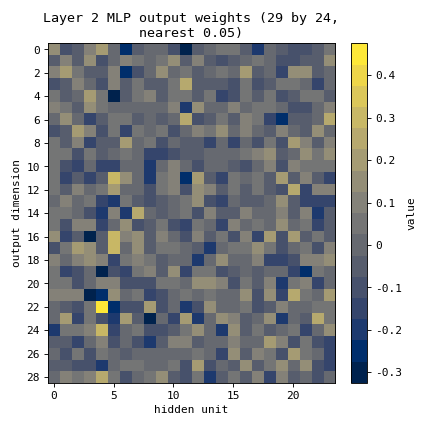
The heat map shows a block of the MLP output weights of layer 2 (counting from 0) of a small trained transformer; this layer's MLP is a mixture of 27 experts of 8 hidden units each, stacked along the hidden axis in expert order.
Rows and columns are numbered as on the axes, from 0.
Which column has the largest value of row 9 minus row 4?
5
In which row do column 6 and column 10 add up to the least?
0
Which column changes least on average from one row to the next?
9
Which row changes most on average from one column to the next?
23
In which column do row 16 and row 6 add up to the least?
3
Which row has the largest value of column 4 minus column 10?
22
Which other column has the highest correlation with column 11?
1
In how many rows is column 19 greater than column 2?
12
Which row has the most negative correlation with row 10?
28
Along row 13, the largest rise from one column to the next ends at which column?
6
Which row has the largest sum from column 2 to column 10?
17
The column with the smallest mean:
8
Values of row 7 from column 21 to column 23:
-0.05 0.15 0
